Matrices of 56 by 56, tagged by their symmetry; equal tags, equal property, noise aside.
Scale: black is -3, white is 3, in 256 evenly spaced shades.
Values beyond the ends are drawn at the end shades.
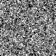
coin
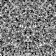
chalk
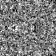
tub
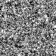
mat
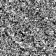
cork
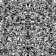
chalk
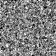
mat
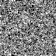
coin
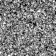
coin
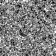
cork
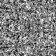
tub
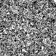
cork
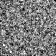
cork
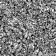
coin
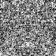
chalk
